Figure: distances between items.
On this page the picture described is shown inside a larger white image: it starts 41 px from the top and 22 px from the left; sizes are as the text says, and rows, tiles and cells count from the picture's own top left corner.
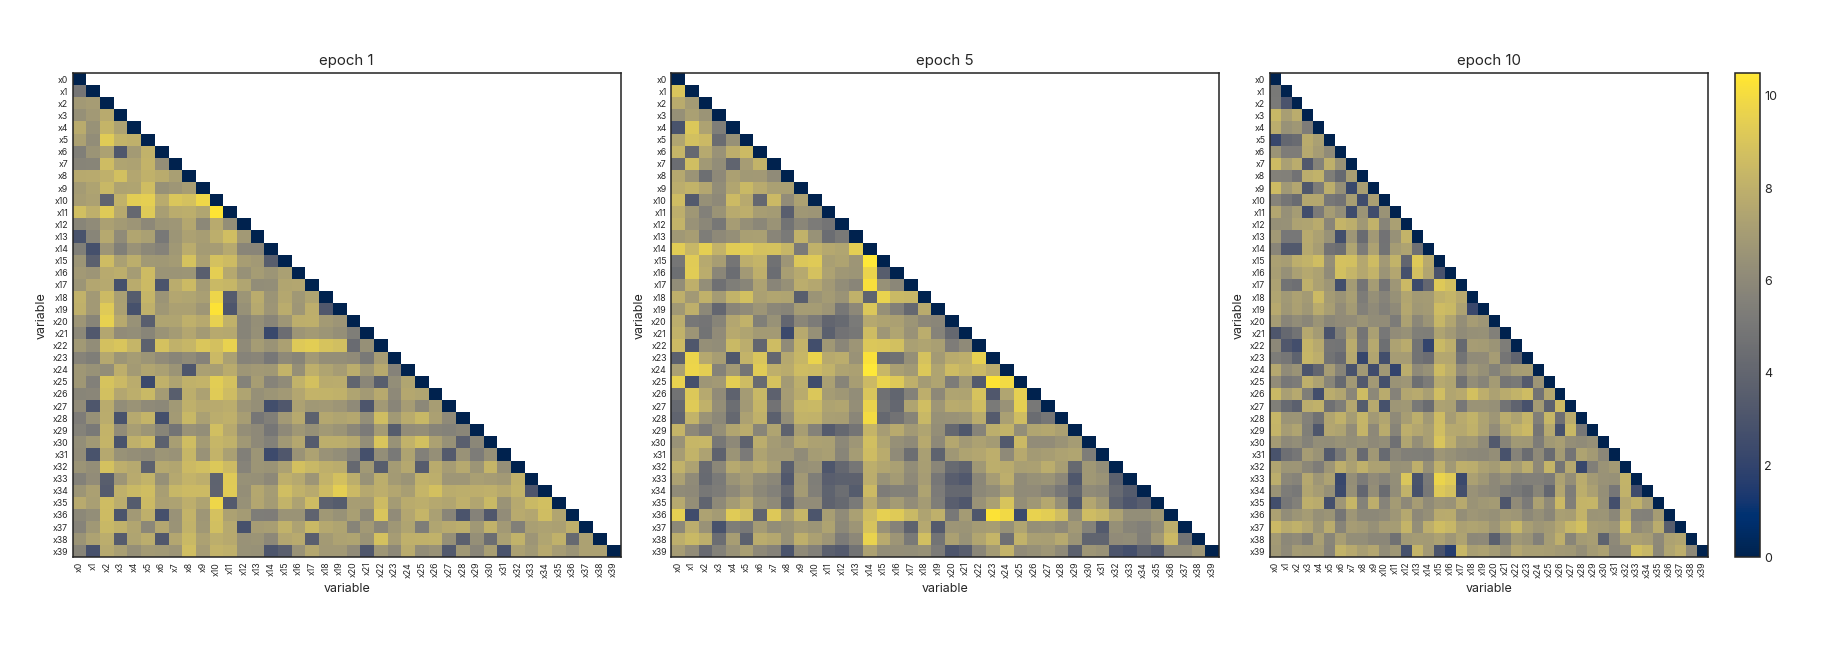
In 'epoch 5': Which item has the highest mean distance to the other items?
x14
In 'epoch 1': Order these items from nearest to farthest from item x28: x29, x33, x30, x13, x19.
x30, x13, x29, x33, x19
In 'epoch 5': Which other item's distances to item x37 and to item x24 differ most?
x19
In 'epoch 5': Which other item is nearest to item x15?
x16
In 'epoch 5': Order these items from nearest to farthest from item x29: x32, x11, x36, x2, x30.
x11, x32, x2, x36, x30
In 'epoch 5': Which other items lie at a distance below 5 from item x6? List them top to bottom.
x1, x10, x22, x25, x36
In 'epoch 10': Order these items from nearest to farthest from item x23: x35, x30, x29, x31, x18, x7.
x31, x35, x18, x30, x7, x29
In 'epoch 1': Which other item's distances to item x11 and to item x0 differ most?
x13
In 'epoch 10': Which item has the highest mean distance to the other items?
x15
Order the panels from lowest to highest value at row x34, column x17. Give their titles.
epoch 10, epoch 5, epoch 1
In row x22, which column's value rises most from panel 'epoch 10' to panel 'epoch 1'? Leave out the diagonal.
x2
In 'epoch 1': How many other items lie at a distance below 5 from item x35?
4
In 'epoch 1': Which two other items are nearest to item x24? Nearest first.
x8, x23
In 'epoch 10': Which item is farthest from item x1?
x37
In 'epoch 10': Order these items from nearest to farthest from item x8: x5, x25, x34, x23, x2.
x23, x25, x34, x2, x5
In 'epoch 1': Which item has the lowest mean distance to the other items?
x14
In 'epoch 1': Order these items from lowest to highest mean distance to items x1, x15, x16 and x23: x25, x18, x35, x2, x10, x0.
x0, x25, x18, x35, x2, x10
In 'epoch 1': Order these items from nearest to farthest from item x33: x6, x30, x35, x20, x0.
x0, x6, x30, x20, x35
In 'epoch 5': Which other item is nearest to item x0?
x4
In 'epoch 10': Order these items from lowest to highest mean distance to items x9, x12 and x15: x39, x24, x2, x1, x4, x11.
x39, x11, x24, x1, x4, x2
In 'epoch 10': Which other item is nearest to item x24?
x11
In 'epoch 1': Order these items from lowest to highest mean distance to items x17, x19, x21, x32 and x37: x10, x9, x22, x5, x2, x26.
x5, x22, x9, x26, x2, x10
